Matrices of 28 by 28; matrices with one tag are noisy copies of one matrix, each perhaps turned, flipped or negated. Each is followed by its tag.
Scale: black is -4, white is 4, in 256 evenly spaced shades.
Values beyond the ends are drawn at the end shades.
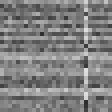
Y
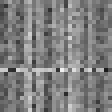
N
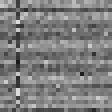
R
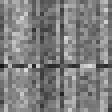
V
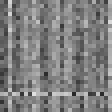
R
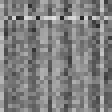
R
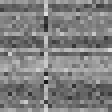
V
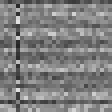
R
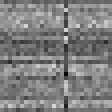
V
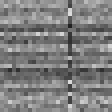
N
